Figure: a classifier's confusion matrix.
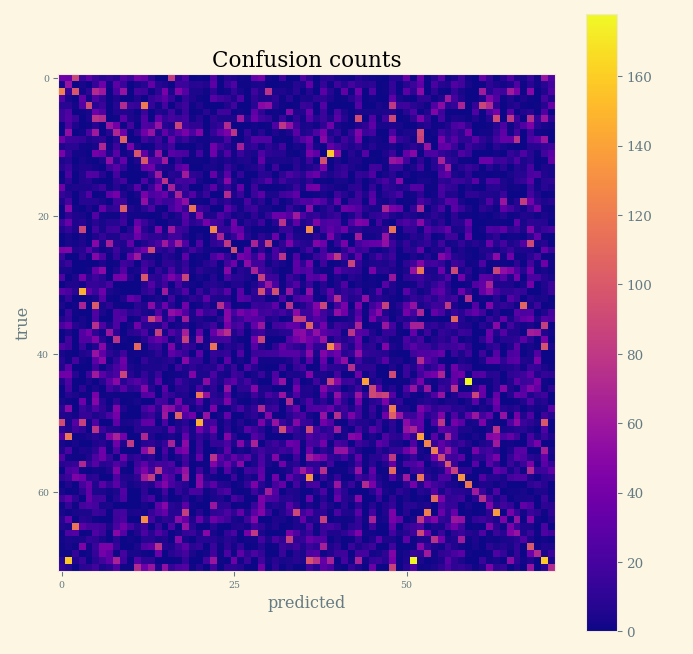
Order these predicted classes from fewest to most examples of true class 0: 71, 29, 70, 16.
71, 29, 70, 16
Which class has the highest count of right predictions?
70
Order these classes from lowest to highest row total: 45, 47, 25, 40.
47, 25, 40, 45
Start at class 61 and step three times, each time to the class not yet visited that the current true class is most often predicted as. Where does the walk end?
56
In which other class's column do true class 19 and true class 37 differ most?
9
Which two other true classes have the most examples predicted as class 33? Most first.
67, 47
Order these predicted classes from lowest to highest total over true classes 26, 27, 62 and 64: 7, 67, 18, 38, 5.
7, 67, 5, 18, 38
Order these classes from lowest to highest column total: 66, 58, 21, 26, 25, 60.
21, 60, 25, 26, 58, 66
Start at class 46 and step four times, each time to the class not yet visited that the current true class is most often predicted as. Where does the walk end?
1
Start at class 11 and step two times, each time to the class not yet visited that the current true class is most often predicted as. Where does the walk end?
22
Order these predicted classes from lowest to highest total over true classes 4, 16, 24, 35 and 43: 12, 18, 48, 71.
71, 18, 12, 48
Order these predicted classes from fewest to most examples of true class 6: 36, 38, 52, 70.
38, 36, 52, 70
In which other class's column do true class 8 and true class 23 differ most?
52
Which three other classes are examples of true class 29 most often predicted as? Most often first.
12, 18, 48
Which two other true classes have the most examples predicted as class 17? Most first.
49, 7
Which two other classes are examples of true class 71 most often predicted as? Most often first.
48, 11
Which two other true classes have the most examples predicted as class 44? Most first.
59, 32
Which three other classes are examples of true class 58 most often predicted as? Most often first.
36, 52, 13
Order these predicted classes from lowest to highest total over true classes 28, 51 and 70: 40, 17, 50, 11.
17, 11, 50, 40
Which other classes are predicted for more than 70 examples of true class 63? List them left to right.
18, 34, 53
